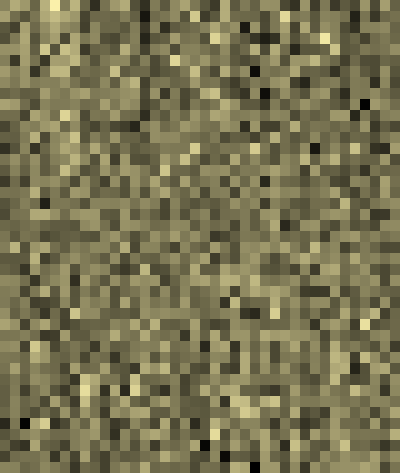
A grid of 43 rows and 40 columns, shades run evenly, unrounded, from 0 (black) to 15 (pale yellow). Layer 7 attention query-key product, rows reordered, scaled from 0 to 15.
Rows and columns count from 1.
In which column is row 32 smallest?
21
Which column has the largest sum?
34
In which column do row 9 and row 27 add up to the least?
35
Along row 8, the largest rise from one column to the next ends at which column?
39
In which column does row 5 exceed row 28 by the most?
5
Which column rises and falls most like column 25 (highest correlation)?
27
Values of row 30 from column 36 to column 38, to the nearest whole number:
4 14 5
